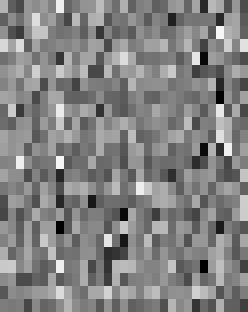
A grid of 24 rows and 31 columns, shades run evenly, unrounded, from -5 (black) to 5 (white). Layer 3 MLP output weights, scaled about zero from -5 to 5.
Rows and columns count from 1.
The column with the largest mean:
7
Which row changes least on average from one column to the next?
8
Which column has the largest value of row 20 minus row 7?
28
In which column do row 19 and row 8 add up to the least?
16
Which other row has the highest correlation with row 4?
12
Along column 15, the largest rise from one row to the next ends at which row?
21
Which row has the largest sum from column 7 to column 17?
23
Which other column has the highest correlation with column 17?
4
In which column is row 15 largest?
18
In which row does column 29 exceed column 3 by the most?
3
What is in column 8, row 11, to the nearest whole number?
1
